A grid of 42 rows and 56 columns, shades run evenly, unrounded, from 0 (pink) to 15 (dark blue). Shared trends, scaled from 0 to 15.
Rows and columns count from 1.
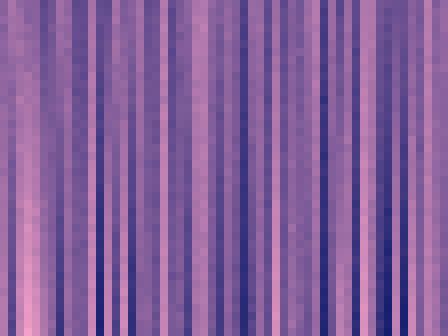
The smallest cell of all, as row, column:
42, 4
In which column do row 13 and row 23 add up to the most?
41
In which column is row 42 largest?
49
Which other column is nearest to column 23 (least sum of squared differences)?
53
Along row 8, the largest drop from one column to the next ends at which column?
46
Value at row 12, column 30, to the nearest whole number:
8
